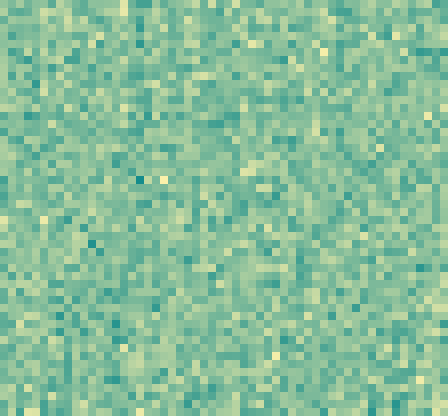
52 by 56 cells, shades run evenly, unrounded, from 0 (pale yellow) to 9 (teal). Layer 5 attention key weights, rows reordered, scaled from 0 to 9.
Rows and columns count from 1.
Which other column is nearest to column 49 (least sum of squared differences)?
45
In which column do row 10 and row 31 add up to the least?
26
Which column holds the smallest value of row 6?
32
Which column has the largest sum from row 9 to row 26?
18
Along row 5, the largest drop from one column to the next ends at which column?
50
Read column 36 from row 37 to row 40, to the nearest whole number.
4 6 4 5
